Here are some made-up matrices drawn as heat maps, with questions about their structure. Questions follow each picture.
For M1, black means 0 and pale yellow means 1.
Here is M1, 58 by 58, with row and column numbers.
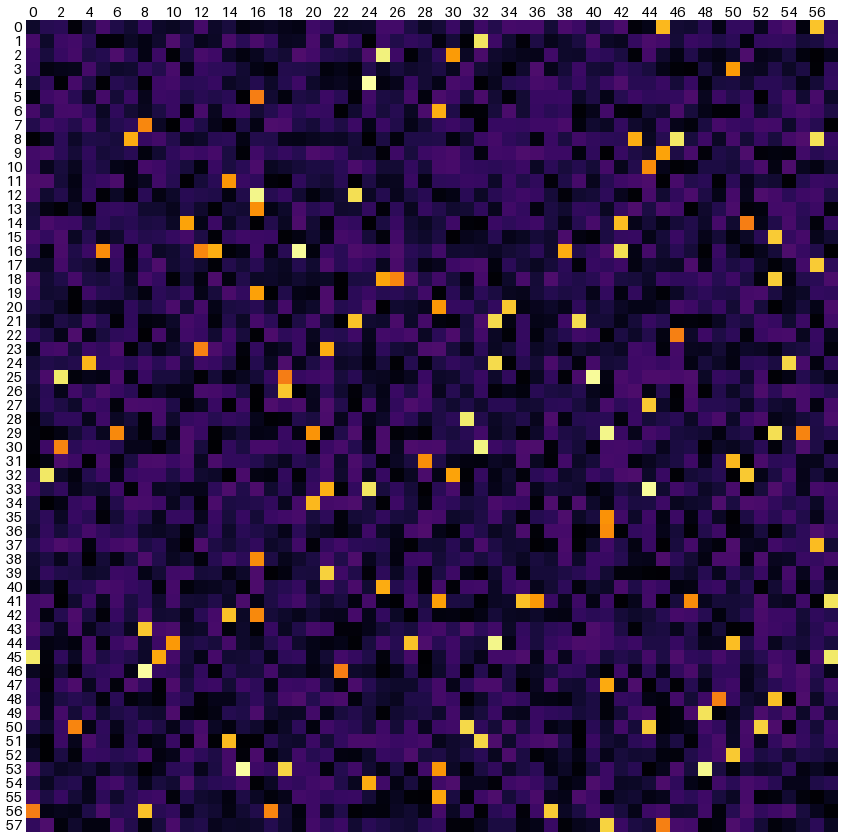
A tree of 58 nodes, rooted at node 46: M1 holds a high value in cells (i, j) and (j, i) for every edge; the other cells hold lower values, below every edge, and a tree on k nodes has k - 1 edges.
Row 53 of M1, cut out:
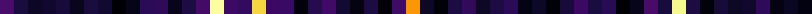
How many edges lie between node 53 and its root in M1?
8
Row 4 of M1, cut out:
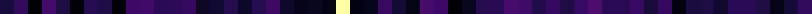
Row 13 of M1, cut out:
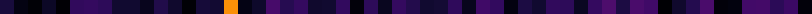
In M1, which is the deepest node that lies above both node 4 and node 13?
16
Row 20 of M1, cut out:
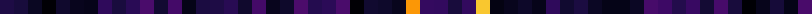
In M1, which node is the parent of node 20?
29
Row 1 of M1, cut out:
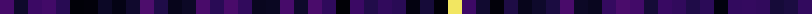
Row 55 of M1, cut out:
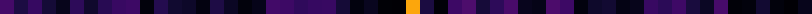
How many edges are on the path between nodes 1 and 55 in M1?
8
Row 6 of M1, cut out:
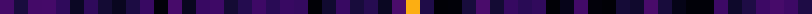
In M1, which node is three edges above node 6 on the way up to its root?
57
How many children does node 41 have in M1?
4
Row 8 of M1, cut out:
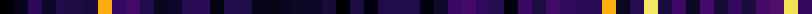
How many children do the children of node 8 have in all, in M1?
3
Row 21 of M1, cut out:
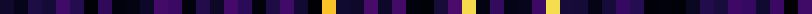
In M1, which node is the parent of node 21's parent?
12
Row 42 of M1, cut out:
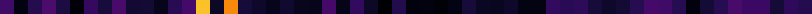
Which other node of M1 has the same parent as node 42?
11
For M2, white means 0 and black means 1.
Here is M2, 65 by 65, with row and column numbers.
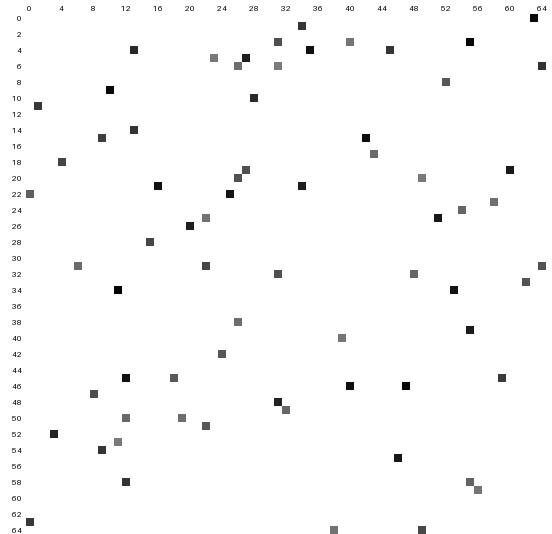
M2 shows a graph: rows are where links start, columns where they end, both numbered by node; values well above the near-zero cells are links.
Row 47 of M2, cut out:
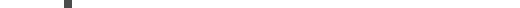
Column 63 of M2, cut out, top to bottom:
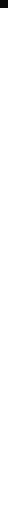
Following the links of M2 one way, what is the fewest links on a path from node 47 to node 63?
7
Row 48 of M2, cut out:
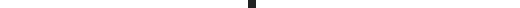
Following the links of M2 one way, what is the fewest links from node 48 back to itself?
5
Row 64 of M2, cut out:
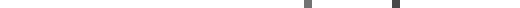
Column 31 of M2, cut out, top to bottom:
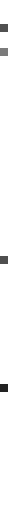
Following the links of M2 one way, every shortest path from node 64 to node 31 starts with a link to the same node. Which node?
node 49
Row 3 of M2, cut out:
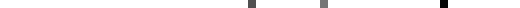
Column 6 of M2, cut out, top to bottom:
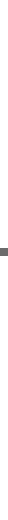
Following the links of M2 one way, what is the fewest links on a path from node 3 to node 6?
2
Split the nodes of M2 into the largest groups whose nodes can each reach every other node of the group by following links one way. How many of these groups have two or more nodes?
7
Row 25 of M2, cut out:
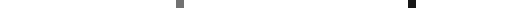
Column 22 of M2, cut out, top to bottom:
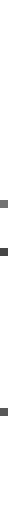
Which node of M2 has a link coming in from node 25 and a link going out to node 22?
node 51
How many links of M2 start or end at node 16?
1
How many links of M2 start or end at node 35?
1
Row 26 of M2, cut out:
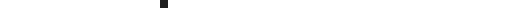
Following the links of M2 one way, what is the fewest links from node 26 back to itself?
2
